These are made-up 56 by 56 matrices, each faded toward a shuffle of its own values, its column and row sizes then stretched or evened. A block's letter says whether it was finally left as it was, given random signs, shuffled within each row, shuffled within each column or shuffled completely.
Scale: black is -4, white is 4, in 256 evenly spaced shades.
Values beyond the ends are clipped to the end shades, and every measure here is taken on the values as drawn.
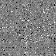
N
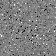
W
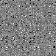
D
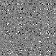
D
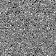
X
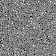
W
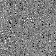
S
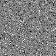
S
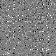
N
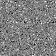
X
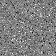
W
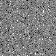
S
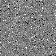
S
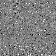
X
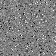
W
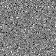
X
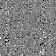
N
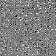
D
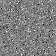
W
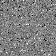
X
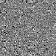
D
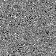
X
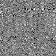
D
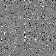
N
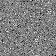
W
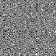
D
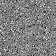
W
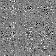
N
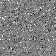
X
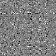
D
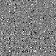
D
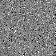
S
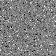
W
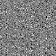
D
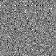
D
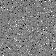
W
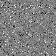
X
